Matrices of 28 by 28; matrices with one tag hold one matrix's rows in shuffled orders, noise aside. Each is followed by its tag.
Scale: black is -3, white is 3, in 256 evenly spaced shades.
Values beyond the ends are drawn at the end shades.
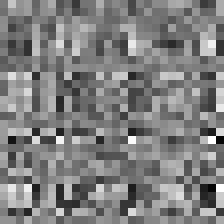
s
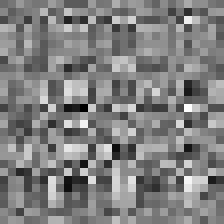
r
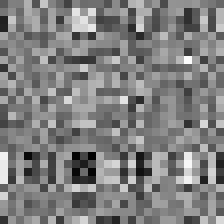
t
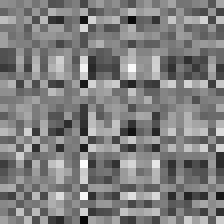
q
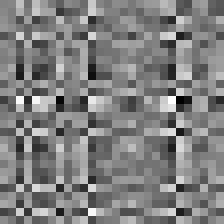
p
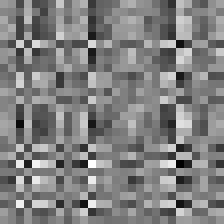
p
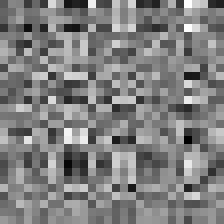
r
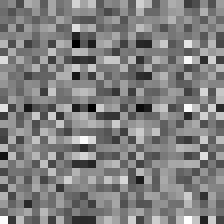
t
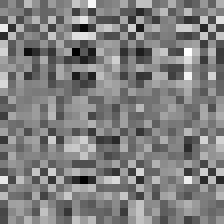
t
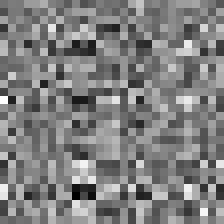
t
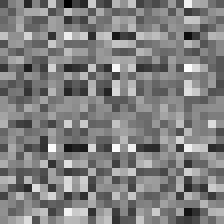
r
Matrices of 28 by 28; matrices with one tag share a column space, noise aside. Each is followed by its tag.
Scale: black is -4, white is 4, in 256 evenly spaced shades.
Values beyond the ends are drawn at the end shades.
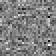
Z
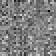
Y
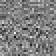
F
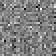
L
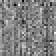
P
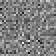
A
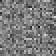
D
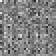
D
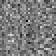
D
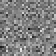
F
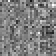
P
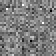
L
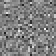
F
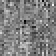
P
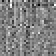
P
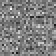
Z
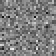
Z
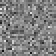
Z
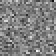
A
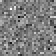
Z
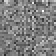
Y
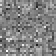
L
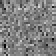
L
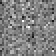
D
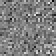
A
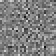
F
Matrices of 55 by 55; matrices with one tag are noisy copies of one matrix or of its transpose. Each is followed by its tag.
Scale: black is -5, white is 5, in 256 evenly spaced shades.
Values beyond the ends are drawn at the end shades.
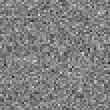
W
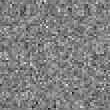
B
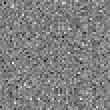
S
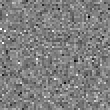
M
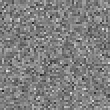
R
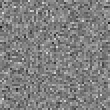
M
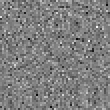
S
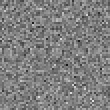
R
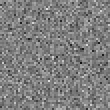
S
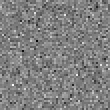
M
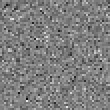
R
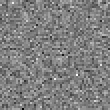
M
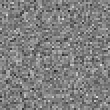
M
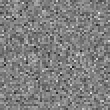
W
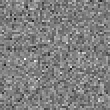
W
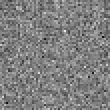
B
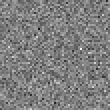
S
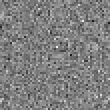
M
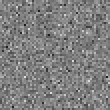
W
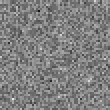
W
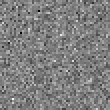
W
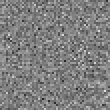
S
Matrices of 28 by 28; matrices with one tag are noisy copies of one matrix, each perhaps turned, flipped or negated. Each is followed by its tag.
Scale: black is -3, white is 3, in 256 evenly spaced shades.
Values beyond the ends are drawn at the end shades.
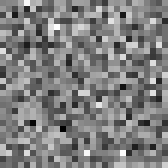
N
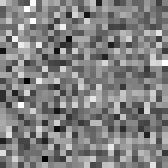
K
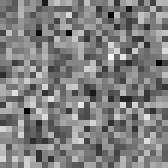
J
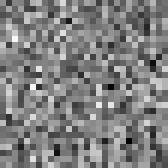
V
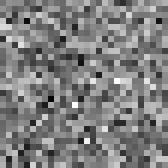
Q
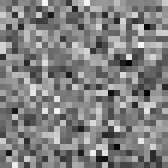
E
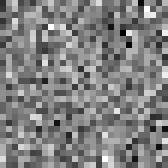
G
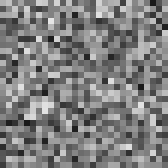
E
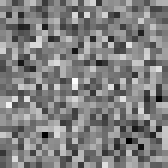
N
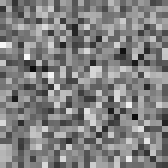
J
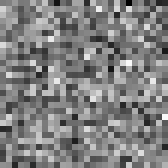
J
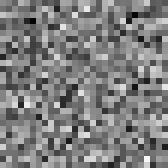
V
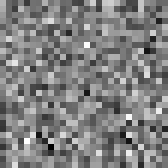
G
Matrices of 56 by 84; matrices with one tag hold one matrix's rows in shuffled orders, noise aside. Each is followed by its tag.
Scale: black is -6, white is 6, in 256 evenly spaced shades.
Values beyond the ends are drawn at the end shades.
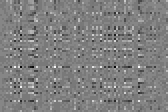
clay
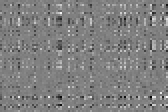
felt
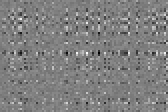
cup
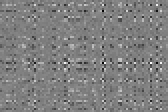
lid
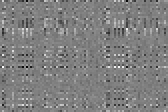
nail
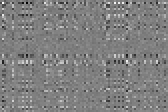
nail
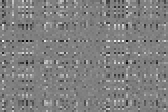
nail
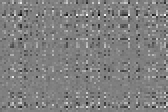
cup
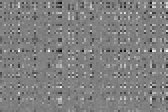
felt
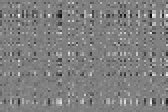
felt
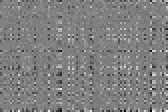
felt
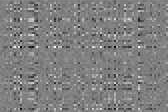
clay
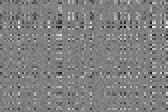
felt
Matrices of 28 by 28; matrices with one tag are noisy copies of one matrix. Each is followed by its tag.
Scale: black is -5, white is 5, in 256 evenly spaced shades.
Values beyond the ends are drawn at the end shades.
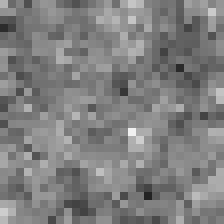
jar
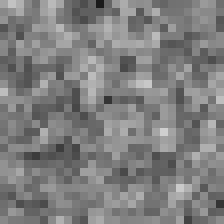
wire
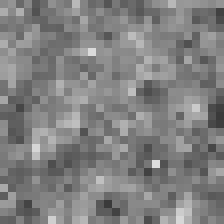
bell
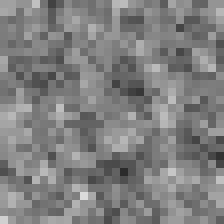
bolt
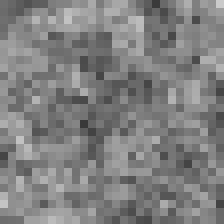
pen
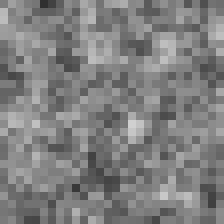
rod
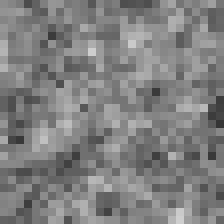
bell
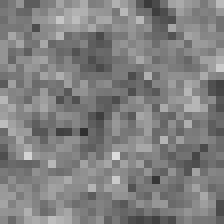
pen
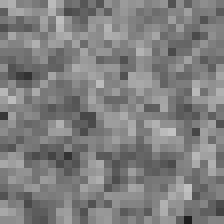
wire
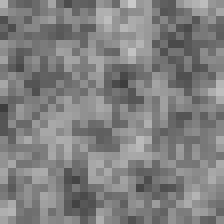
jar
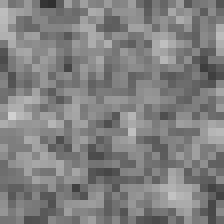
rod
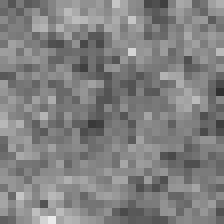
pen
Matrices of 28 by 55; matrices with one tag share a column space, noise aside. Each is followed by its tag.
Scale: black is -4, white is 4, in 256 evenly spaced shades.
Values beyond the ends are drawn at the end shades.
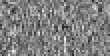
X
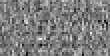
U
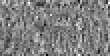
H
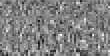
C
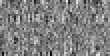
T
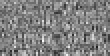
C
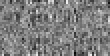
T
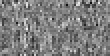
H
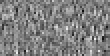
X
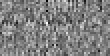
U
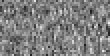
X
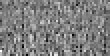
C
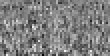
C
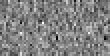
U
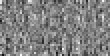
T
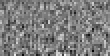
C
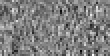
X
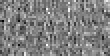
U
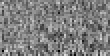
C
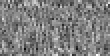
H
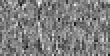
H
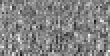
C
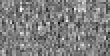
U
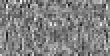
H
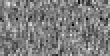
H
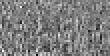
C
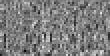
C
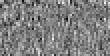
H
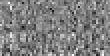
C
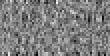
T
